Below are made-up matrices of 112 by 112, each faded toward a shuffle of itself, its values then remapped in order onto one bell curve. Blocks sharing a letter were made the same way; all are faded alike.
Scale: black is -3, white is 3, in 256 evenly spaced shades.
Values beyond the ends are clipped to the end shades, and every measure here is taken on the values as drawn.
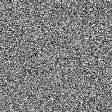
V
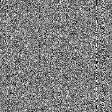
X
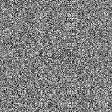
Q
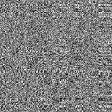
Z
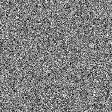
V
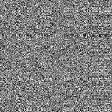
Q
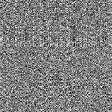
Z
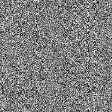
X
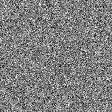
V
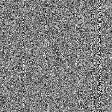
X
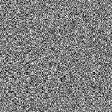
Q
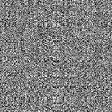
Z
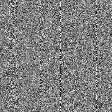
X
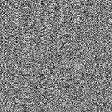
Z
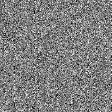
X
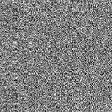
Z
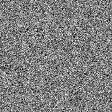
V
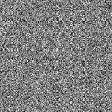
Q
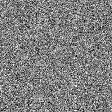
V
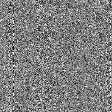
X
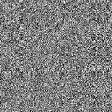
Q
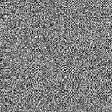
Z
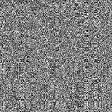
Q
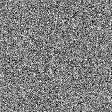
V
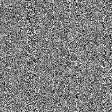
X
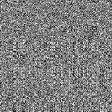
Z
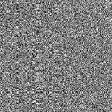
Z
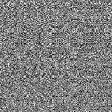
Q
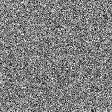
V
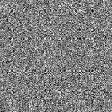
Z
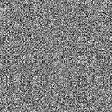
Q
